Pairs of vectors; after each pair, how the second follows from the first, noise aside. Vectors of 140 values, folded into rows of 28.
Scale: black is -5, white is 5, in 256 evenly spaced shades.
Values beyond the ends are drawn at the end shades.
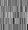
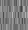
partly zeroed.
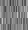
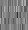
negated, partly zeroed.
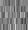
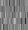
partly zeroed.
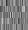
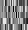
reversed, scaled up.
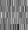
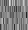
reversed, negated.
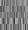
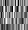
reversed, negated, scaled up.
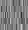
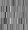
partly zeroed.
